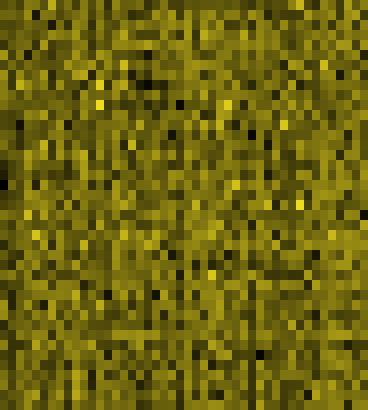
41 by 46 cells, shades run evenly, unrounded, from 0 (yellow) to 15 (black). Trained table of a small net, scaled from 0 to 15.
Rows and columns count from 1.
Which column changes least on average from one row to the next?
41
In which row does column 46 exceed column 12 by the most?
35
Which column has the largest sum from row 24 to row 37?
2
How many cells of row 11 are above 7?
37
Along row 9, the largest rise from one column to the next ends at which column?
14
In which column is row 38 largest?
12
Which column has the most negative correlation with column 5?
39
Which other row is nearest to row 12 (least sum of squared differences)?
21
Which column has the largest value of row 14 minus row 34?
44
